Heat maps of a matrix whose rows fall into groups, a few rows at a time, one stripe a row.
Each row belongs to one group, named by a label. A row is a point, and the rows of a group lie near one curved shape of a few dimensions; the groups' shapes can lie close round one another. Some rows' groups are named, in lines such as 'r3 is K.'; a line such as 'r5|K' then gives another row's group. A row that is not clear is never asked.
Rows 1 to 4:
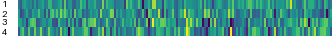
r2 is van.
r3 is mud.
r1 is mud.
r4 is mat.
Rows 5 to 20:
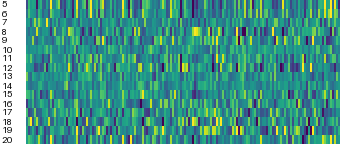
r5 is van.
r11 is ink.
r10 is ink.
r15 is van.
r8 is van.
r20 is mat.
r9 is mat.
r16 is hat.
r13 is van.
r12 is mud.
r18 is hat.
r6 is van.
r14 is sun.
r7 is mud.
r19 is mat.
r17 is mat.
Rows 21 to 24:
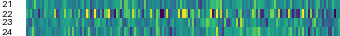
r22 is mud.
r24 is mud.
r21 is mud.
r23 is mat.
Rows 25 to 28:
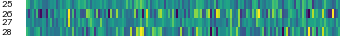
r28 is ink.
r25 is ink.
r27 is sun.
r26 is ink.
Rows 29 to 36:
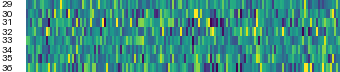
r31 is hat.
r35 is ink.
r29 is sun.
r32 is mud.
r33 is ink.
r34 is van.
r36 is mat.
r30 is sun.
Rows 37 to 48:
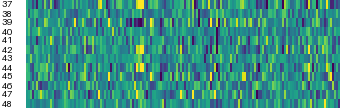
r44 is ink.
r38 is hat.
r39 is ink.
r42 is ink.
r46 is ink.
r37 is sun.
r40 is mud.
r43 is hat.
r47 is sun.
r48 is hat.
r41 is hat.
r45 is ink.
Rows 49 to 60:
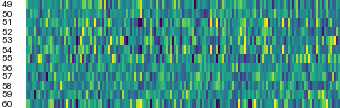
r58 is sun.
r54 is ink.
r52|van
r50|hat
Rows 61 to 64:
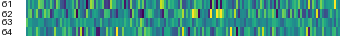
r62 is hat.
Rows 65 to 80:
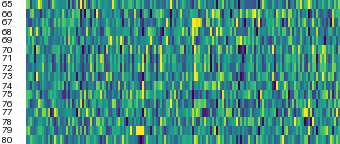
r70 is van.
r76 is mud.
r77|mat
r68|hat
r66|mud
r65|mud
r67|van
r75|van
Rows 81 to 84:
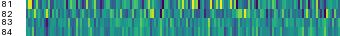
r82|mud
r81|hat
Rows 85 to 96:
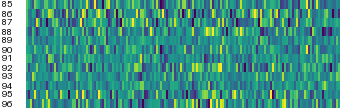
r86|hat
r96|hat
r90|mud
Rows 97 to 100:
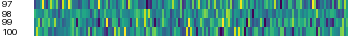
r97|sun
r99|sun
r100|hat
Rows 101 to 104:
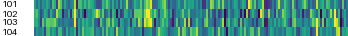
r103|ink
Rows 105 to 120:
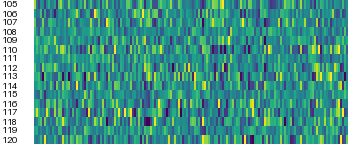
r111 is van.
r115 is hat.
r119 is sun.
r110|mat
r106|ink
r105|mat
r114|sun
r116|ink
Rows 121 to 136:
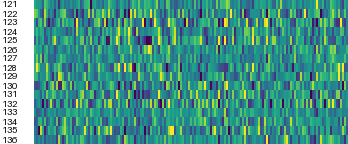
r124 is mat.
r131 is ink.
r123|ink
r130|mat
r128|mat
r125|ink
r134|mat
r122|van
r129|mat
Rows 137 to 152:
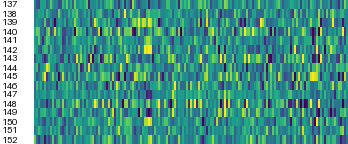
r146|hat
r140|mat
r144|mud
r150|sun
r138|hat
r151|mat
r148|mud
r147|hat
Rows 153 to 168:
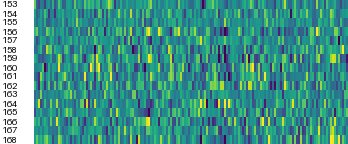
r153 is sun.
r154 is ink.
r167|hat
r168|mat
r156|mud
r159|hat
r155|ink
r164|hat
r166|hat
